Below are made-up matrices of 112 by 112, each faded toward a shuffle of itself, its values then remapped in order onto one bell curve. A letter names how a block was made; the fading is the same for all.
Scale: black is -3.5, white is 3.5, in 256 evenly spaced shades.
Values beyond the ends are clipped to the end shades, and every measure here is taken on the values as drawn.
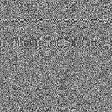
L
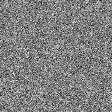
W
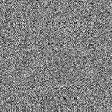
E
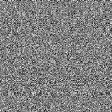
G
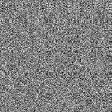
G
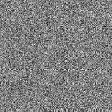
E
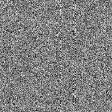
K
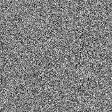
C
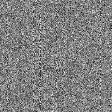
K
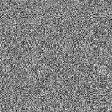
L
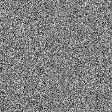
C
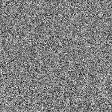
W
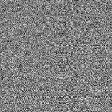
L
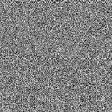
G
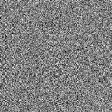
G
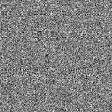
E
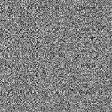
E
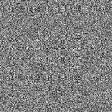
E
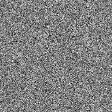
C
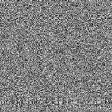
G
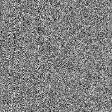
K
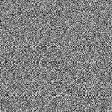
L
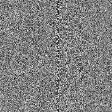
K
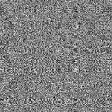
L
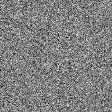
C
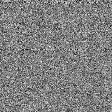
W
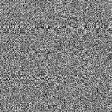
L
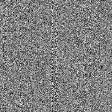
K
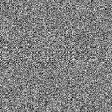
E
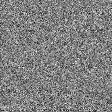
W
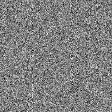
K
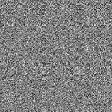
G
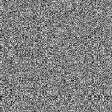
L
